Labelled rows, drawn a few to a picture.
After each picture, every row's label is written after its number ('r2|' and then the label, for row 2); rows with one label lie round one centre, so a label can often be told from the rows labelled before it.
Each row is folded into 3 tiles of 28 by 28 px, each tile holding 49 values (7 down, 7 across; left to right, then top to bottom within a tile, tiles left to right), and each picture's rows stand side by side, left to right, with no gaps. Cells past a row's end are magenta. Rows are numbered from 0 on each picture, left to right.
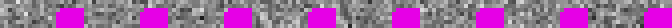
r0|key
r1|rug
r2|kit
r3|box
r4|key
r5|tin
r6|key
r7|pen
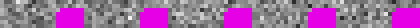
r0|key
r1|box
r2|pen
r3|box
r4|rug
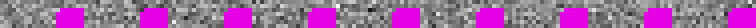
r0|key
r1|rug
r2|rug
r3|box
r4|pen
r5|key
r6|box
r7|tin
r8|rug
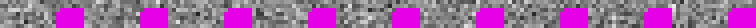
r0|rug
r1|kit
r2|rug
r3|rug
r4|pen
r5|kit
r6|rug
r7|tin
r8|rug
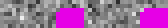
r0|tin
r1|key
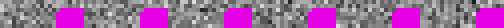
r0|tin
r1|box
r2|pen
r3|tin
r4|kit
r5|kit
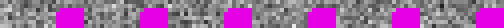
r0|kit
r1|rug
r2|tin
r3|pen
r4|kit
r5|kit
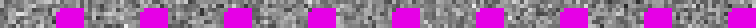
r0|pen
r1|pen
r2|pen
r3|pen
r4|kit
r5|key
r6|tin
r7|kit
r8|box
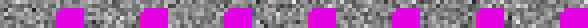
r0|pen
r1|tin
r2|kit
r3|key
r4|rug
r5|box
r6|box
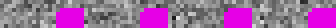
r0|kit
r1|rug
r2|box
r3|kit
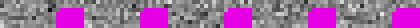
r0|kit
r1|kit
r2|tin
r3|kit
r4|rug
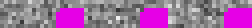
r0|pen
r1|pen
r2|tin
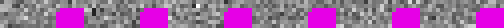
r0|tin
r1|tin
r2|rug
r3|rug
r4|kit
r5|kit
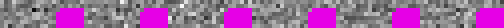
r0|pen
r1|pen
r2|box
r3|rug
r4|kit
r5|rug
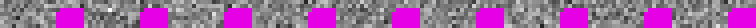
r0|kit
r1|rug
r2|rug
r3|kit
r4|box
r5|kit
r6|kit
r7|rug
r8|kit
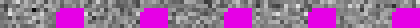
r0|pen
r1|kit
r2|box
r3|kit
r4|box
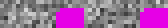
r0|pen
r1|tin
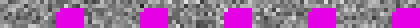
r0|rug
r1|box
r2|key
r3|tin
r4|rug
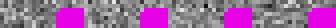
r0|tin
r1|key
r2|kit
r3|pen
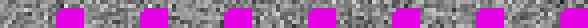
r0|rug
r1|rug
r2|pen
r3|box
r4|key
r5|pen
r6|rug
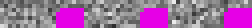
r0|kit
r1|pen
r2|rug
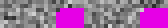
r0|kit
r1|key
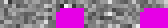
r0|rug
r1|box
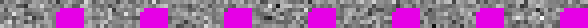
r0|rug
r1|key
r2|pen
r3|rug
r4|pen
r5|key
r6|pen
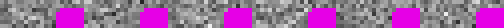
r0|pen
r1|rug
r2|pen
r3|rug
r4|box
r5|pen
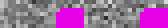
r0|key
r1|box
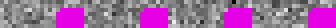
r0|rug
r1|tin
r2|key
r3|kit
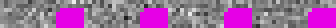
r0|kit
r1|rug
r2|tin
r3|box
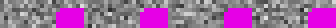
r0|box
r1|box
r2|pen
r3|box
